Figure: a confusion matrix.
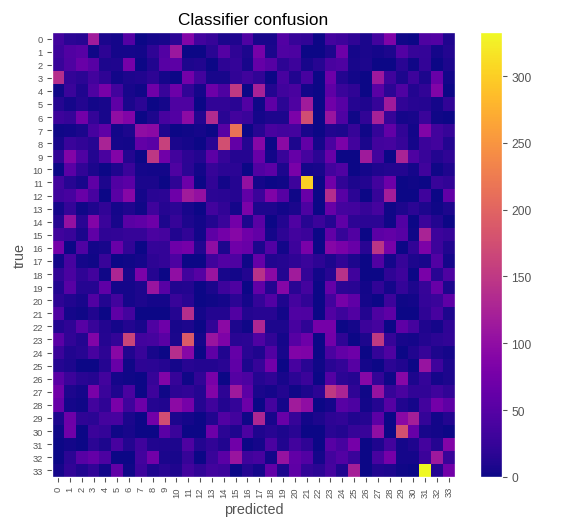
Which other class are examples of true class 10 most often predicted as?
20
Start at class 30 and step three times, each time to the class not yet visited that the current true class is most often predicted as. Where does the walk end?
8
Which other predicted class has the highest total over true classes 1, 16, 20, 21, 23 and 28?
11
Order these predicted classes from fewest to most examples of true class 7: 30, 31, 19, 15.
30, 19, 31, 15
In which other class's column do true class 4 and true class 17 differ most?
15
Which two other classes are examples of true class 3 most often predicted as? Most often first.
0, 27
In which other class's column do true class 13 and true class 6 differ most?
21
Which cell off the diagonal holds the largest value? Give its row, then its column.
33, 31
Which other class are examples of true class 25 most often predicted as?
31
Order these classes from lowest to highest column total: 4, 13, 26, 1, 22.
22, 26, 4, 1, 13
